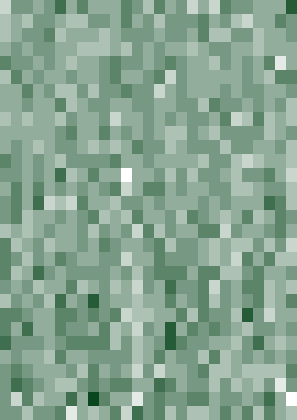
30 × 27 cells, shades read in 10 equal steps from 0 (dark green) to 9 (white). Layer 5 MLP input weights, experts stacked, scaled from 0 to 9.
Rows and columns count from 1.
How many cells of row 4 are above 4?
20
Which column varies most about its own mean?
27
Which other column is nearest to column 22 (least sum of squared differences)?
5
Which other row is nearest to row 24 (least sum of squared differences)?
25
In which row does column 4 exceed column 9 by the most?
29
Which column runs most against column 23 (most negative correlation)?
14
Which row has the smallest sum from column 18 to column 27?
24
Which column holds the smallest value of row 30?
13
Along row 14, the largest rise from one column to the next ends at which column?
12
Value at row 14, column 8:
4
